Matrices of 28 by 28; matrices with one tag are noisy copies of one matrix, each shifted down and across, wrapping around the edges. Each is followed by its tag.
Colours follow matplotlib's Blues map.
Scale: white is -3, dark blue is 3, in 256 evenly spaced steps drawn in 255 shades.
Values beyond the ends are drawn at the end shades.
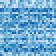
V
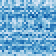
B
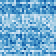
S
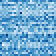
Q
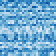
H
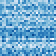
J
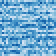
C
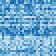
S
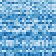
Q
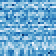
H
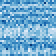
B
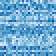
V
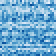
H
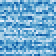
C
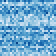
V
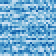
C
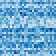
V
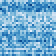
S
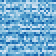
C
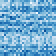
B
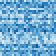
V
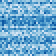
J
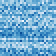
J
